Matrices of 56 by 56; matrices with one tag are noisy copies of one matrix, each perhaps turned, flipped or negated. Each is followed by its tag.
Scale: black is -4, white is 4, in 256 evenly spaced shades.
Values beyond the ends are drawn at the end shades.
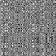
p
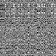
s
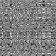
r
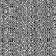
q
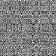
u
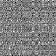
u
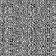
q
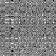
r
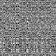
s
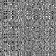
s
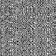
q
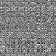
s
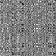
p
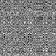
p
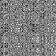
p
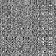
s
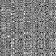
u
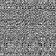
q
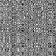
p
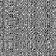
q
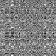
r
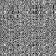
r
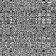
r
